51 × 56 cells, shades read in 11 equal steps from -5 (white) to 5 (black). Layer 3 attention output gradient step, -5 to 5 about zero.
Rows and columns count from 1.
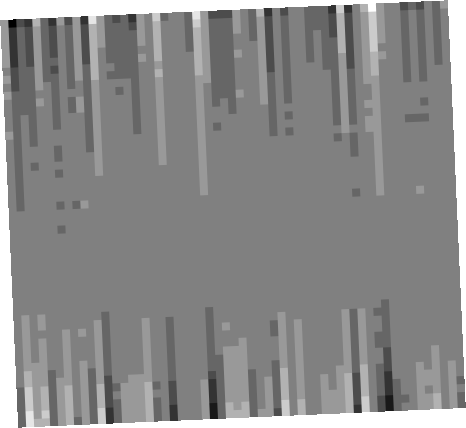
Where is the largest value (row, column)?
1, 2
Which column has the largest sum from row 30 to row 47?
47
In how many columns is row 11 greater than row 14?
5
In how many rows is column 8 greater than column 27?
10
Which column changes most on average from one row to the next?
7
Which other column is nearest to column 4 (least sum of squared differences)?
11
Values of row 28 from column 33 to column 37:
0 0 0 0 0
